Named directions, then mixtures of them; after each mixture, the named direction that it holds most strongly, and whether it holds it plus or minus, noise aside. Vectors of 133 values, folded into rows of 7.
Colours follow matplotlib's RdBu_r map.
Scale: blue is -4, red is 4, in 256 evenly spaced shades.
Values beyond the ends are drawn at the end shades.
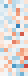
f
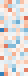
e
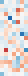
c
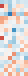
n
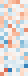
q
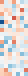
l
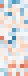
n, plus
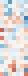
e, minus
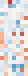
f, plus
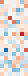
c, minus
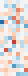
l, plus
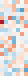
l, minus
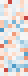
q, plus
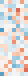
f, plus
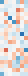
c, plus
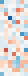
c, plus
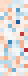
c, minus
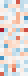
e, minus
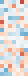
l, minus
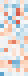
c, plus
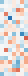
c, plus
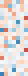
e, plus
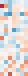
n, plus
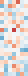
e, minus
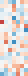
l, minus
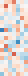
e, plus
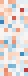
l, plus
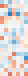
n, plus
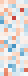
l, plus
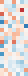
l, plus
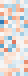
l, plus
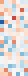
l, plus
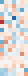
l, minus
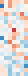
n, minus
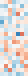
f, plus
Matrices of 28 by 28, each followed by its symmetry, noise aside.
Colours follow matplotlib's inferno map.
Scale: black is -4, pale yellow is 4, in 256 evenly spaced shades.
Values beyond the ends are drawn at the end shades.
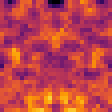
mirrored left to right.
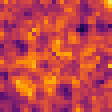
symmetric across the other diagonal.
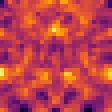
mirrored left to right.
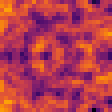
mirrored top to bottom.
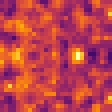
mirrored top to bottom.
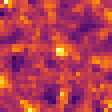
symmetric across the other diagonal.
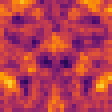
mirrored left to right.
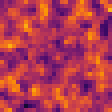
symmetric.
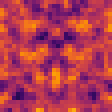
mirrored left to right.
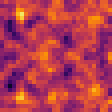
mirrored top to bottom.
